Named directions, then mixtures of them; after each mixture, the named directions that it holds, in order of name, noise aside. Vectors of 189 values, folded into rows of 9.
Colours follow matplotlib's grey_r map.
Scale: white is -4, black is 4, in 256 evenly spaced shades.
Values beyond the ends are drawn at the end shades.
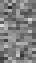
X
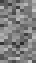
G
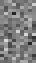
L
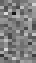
G, L.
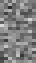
X.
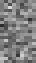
X.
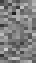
G, L.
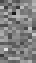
G, L.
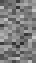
G.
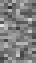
X.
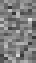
L, X.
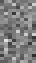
L.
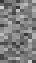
G.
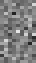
L.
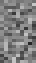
L, X.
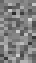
L, X.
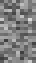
G, X.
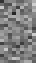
G, L.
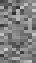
G, L.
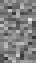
L, X.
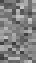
G, X.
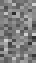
L.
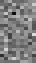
G, L.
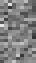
G, X.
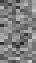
G.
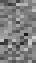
G, L.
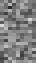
X.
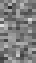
X.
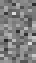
L.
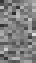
G, L.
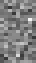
L, X.
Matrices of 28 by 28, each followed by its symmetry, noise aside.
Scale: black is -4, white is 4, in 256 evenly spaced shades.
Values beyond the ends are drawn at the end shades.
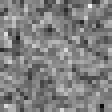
no symmetry.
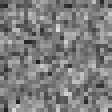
symmetric.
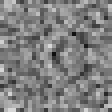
mirrored top to bottom.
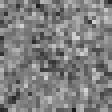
symmetric across the other diagonal.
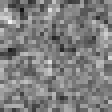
antisymmetric.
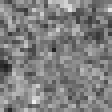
antisymmetric.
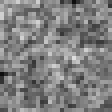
symmetric.
